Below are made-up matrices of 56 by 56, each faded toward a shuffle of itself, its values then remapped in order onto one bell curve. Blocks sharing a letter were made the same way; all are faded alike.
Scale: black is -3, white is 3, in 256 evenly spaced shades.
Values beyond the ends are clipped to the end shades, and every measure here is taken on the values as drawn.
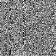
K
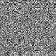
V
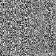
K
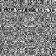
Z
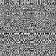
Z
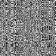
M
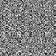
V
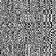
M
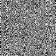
K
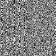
K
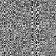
M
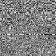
Z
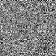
V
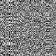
M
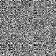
V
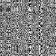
M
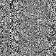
K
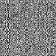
M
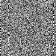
K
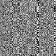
M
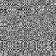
Z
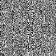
K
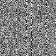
K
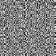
M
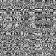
Z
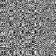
M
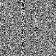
K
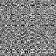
Z
